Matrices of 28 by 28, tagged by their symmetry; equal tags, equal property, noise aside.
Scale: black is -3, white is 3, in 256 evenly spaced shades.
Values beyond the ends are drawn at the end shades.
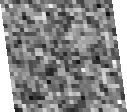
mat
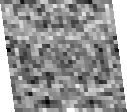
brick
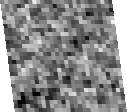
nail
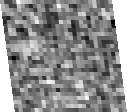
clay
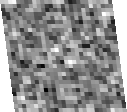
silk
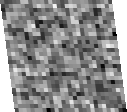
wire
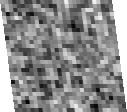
nail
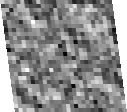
mat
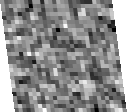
clay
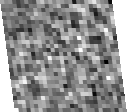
mat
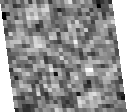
silk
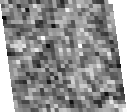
nail
